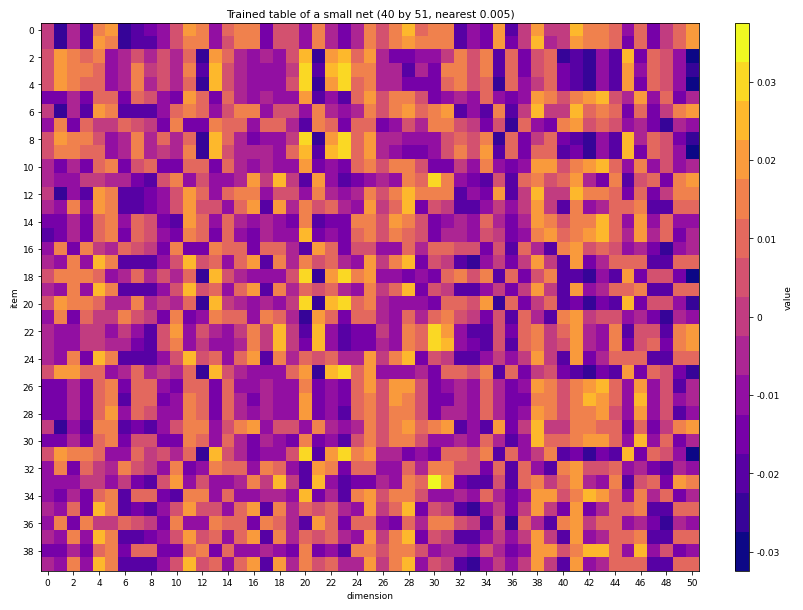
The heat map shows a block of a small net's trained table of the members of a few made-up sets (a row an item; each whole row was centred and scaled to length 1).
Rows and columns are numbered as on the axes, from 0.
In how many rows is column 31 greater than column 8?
30
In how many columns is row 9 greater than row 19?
25
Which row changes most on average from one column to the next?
17
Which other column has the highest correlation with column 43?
42
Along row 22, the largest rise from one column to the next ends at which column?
21
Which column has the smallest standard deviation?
26
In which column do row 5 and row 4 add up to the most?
20
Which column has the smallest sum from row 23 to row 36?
36
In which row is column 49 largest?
33
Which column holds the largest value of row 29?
38
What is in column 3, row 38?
-0.015
